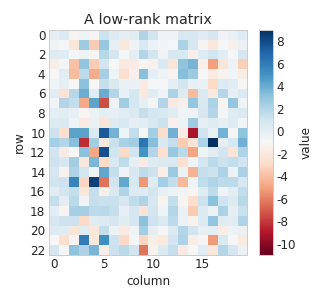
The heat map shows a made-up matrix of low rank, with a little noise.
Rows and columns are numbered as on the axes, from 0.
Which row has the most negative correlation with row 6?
9
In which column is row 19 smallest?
3
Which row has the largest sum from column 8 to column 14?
11
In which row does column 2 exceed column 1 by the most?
10
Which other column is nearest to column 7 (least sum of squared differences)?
18
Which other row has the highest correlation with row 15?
13
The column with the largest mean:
5
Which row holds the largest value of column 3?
21
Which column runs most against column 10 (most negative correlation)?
14
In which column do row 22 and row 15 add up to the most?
4
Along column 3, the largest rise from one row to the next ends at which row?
12
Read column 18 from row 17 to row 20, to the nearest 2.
0 0 0 0
